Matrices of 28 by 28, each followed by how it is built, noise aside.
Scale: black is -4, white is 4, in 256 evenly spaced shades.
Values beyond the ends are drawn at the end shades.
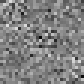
block diagonal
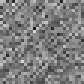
Hankel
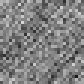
Hankel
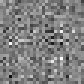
low rank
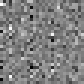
uneven columns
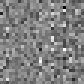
uneven columns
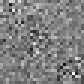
block diagonal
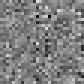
uneven columns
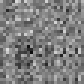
low rank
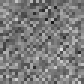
Hankel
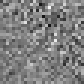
upper triangular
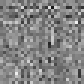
low rank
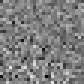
lower triangular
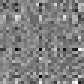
low rank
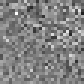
upper triangular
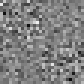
block diagonal
